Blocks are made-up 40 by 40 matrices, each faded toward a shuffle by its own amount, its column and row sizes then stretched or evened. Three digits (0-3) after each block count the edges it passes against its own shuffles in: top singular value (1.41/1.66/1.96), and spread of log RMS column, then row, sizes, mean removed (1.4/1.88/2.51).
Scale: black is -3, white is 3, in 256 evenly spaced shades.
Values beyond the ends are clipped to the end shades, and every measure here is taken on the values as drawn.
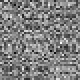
3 0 1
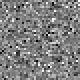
1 0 1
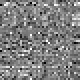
2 0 2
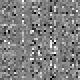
0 3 1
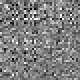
3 2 2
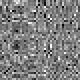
3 1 0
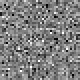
1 0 0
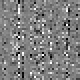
1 3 1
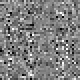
0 2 1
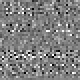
2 0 3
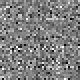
1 1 2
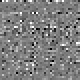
1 1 2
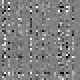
1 3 2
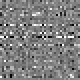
3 1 3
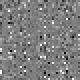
0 3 1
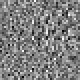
2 1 0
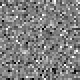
1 0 0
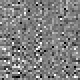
2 2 1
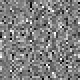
2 2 0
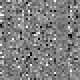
0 2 1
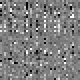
2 3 1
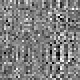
3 2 0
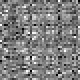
3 2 1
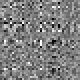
3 2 2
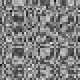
3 0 0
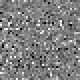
0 0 1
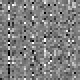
2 3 0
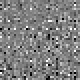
1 2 2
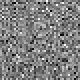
3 0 1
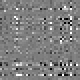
3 2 3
